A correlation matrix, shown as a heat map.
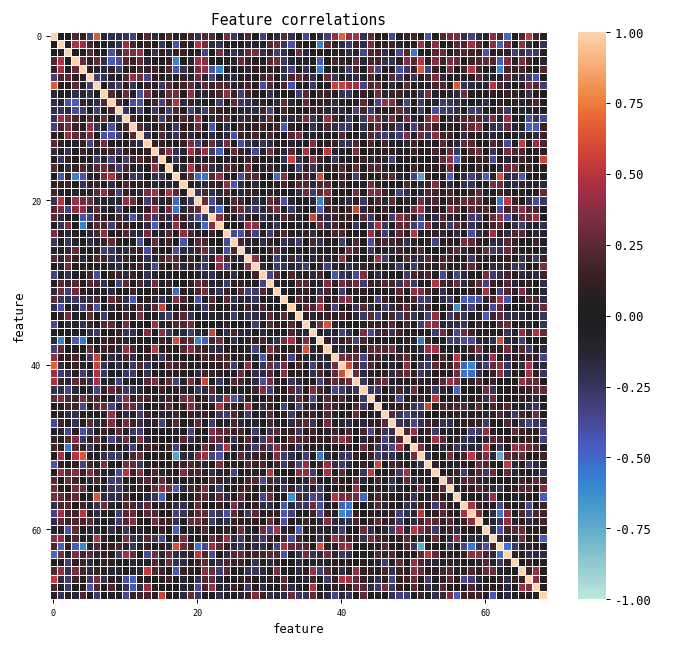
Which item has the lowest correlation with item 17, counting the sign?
51
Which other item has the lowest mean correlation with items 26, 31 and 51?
17
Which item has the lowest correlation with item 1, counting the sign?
37
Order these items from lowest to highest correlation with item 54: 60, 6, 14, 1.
60, 1, 14, 6
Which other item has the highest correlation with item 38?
35
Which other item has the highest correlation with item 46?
8
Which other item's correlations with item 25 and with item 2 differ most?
12
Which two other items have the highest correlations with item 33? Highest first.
15, 37
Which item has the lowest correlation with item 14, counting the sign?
23
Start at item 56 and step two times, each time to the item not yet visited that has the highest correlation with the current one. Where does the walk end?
0
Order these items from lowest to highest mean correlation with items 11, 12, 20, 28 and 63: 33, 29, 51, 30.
33, 29, 30, 51
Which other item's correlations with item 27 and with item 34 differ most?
45
